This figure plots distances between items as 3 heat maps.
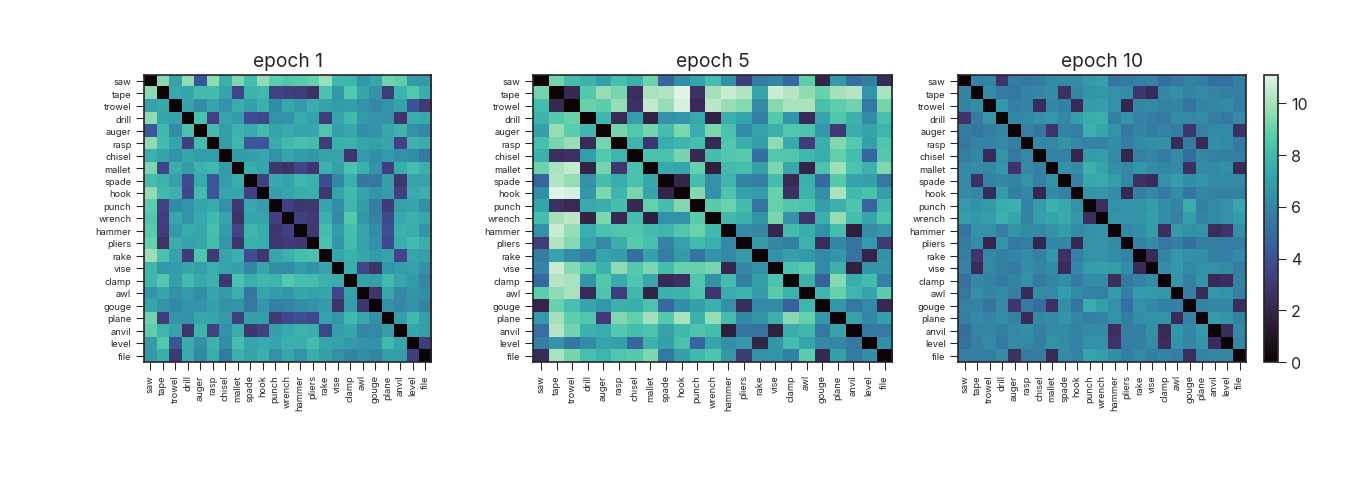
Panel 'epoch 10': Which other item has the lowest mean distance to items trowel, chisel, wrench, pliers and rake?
hook
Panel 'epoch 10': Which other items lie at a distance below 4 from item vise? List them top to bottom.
tape, spade, rake
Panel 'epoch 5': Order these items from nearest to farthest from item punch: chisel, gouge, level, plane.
chisel, level, gouge, plane
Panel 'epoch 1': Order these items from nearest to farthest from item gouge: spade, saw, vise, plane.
vise, spade, plane, saw
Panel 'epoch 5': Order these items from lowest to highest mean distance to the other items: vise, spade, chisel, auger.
spade, chisel, vise, auger
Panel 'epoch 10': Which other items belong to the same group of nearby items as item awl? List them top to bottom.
rasp, plane
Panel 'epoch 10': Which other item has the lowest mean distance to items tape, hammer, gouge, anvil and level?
clamp
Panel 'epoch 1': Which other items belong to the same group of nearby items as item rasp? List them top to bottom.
drill, spade, hook, rake, anvil
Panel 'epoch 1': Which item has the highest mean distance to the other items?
saw
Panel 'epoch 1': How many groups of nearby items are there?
6
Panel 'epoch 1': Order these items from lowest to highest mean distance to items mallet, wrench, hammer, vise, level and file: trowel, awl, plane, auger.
plane, trowel, awl, auger
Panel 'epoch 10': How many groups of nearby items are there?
7
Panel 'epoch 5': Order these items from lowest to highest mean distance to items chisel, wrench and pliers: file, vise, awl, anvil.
awl, file, anvil, vise
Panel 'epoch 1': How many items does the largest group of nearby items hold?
7
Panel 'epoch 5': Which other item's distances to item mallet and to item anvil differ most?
vise
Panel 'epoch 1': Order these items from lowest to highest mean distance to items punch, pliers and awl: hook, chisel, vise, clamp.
vise, chisel, hook, clamp
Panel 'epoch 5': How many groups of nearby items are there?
7
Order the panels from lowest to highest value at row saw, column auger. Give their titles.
epoch 1, epoch 10, epoch 5
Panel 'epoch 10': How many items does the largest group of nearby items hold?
4
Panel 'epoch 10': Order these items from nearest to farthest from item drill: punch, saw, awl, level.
saw, level, awl, punch
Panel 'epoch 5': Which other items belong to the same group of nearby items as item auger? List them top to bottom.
plane
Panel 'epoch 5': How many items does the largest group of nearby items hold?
5
